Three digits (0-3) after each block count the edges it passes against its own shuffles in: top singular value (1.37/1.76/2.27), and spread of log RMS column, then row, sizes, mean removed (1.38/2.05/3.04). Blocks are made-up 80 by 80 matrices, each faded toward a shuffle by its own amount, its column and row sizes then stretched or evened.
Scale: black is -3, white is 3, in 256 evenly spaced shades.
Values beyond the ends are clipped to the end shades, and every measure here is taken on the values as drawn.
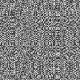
3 2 0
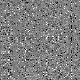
2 2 0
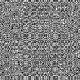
3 0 1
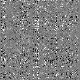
1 3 2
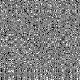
3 1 1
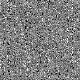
1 2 0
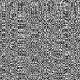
3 2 1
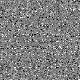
1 0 2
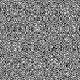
3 0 0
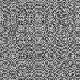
3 1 0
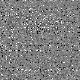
0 1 2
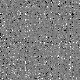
0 2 1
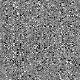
1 2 1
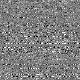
0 0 3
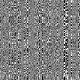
3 3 0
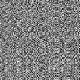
3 2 0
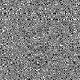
2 0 2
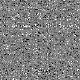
1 1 2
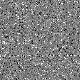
1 0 1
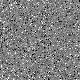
0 0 0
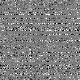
0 1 3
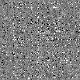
0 2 2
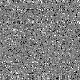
2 0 1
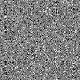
2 1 0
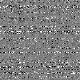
0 1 3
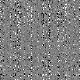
1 3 2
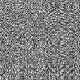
3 0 1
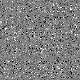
0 1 2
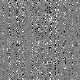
0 3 1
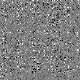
0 2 2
